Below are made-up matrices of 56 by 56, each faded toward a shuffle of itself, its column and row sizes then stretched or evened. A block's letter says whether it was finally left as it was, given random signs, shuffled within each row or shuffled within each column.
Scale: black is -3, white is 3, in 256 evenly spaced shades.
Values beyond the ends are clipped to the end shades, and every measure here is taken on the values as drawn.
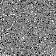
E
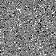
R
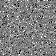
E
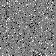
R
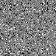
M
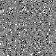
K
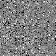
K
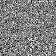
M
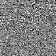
K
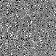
K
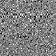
K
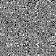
K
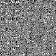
K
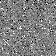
E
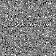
M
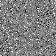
R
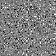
K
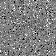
R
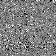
M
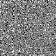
M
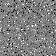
E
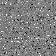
E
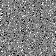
R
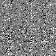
M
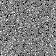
R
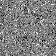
E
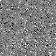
M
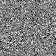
E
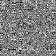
K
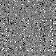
M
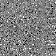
K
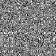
K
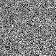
M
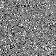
E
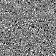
E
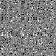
K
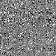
K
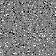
K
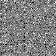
M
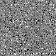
M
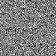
K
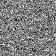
E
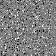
R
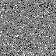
E
